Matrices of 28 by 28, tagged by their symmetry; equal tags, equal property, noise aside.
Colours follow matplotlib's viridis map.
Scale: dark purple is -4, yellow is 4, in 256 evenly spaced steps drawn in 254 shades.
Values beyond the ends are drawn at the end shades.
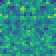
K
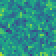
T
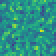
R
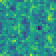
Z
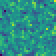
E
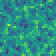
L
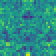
K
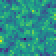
R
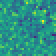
T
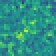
T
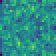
Z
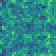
Z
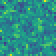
R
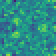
Z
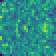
Z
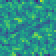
R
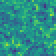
E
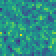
E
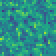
E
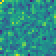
L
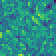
T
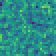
T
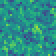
E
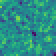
L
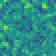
L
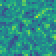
E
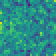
Z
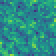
T
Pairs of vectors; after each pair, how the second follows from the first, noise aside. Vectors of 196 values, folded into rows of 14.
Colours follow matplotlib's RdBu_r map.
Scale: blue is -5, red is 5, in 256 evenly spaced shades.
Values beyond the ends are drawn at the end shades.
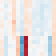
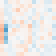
wrapped around, negated, shrunk.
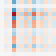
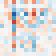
sign-scrambled.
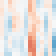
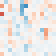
reversed, negated, partly zeroed.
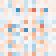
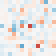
reversed, negated, partly zeroed.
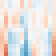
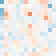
reversed, negated, partly zeroed.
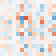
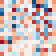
wrapped around, negated, scaled up.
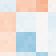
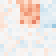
reversed, negated, partly zeroed.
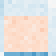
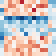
wrapped around, scaled up.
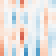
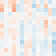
wrapped around, negated, shrunk.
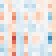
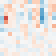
reversed, negated, partly zeroed.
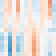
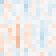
wrapped around, negated, shrunk.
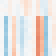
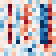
wrapped around, negated, scaled up.
